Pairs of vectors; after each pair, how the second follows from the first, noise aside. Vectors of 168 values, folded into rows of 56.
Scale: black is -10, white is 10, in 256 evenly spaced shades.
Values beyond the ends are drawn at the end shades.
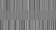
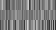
scaled up.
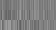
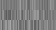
copied.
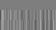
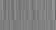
reversed, shrunk.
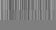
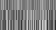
reversed, negated, scaled up.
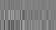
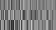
scaled up.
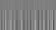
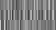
wrapped around, negated, scaled up.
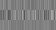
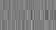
reversed, partly zeroed.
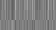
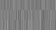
reversed, shrunk.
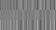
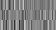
wrapped around, negated, scaled up.
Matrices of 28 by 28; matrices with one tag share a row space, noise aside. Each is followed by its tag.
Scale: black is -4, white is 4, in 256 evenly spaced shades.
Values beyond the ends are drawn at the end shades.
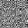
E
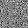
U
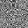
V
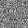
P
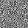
P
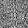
P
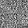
P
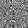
V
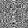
V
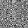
V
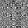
V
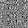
P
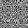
E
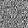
P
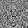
V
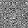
V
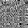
E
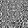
U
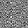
V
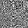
V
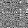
E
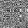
E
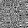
E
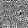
E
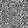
U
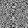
V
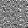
E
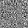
P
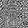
U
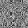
V
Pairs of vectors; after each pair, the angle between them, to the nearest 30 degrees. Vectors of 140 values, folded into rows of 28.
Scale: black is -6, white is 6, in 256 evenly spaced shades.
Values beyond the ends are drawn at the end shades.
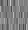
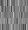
30 degrees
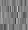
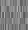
60 degrees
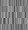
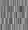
150 degrees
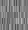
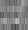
60 degrees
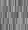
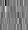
90 degrees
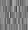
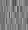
150 degrees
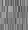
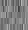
60 degrees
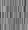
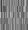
150 degrees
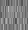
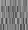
150 degrees
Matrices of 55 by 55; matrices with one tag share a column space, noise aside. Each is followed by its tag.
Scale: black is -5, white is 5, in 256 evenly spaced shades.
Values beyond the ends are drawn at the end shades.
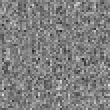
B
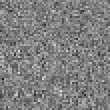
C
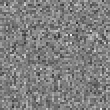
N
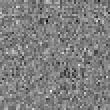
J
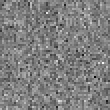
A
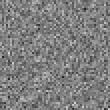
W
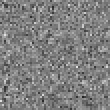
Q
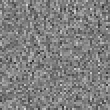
W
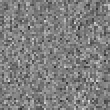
A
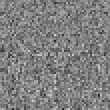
C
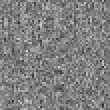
A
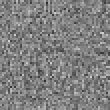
J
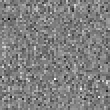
Q
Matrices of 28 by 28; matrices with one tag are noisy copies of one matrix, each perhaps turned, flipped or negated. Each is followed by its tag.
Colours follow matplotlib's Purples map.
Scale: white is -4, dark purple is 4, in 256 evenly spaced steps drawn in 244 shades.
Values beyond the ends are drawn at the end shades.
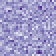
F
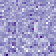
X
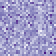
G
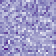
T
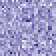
X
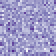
X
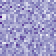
F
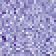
F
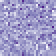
T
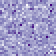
X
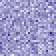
G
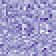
X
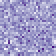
T
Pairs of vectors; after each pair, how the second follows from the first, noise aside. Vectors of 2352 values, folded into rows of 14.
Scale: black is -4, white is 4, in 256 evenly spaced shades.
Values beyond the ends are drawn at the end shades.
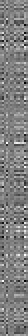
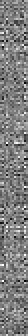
copied.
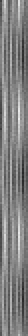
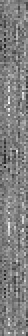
reversed, partly zeroed.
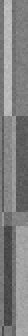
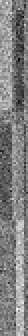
reversed.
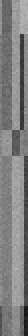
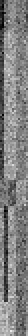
reversed.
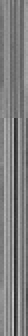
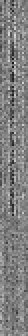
reversed, partly zeroed.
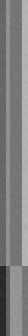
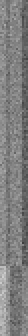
negated, shrunk.
